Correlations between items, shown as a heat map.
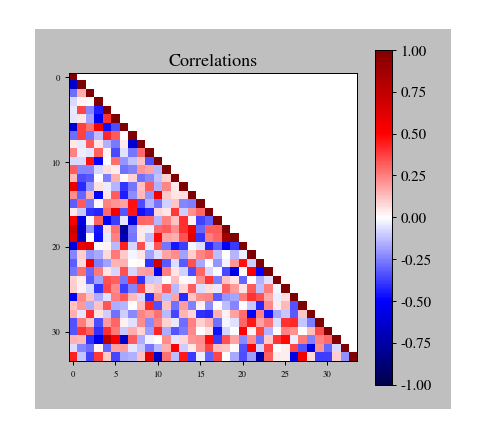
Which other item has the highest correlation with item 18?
19
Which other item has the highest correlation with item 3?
6
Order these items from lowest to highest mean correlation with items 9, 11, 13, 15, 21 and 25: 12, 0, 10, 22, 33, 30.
22, 10, 30, 12, 0, 33
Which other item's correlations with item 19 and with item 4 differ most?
1
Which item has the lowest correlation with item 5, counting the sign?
3
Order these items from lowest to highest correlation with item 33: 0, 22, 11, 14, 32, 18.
22, 14, 32, 18, 11, 0
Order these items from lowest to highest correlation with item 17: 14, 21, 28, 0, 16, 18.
16, 21, 14, 28, 18, 0
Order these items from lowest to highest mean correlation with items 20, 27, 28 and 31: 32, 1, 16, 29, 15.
32, 16, 15, 29, 1
